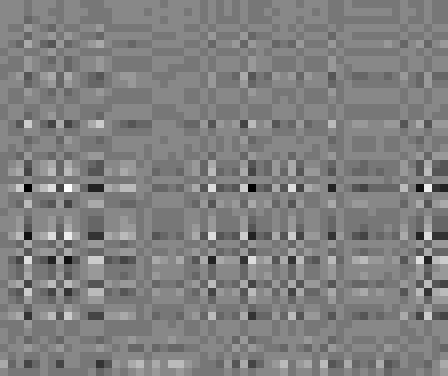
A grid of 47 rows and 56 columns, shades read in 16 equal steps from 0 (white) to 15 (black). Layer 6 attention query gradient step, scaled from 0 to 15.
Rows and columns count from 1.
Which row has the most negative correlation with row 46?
44
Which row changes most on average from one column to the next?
24
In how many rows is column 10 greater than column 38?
22
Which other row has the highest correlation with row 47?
46
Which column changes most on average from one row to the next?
4
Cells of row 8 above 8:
2
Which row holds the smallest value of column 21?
33
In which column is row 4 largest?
7
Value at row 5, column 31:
6
